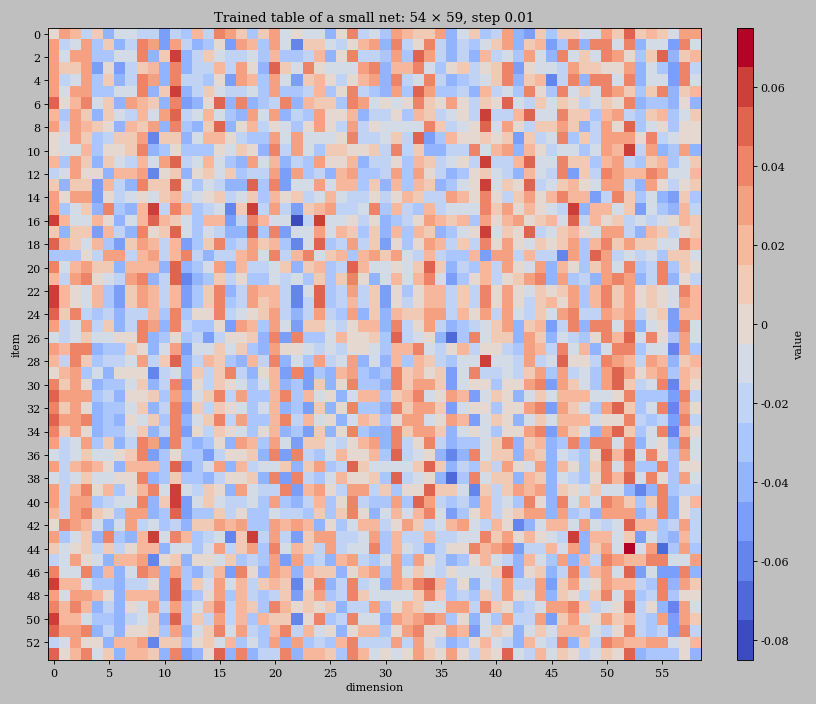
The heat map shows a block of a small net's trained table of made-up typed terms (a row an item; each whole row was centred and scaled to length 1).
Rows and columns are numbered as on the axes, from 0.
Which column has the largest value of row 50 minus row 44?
55
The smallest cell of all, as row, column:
16, 22
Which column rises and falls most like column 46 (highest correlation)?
2
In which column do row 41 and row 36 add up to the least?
36
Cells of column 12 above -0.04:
27
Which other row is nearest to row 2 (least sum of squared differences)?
5
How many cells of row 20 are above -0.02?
40
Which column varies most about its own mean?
9
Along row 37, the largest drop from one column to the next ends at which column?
12
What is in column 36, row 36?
-0.06
